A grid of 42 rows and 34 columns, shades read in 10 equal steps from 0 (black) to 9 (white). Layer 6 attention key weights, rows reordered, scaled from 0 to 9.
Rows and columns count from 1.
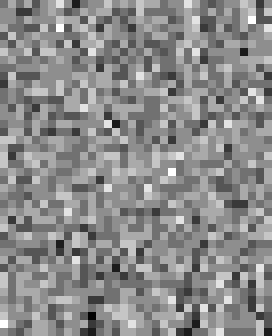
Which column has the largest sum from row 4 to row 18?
12
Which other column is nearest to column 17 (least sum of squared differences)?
21
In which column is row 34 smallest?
15
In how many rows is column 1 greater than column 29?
17
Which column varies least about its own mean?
30
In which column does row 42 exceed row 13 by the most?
28
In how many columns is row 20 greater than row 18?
12
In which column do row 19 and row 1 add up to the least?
10
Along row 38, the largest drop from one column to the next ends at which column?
23
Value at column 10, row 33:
8
